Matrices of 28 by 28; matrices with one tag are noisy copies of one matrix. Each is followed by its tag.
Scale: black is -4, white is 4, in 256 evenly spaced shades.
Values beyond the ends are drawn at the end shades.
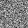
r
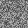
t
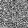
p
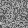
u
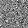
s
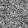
u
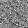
p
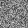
u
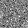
s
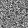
s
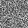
t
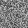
p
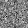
p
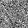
p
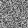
t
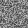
p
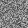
t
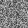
p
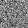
p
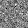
p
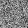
u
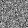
t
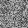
u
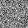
u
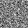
s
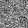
u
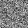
u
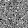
p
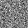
r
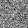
u
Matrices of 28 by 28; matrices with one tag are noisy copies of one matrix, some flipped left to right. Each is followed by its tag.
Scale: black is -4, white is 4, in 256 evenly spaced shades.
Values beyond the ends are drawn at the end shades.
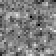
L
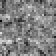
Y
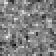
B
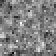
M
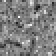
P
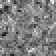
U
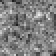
L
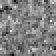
U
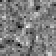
P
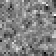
M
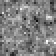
Y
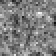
L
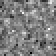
B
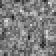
B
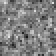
B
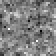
L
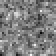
L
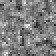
P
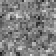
L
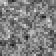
B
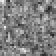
U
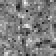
P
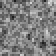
B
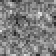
L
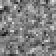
U
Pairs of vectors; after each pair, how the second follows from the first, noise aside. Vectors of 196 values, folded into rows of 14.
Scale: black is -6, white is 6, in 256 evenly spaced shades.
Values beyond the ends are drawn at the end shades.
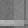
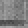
negated.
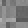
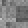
copied.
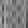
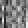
negated, scaled up.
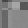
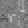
wrapped around, negated, partly zeroed.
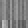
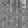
reversed, partly zeroed.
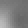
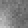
copied.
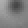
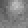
negated.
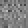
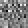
negated, scaled up.
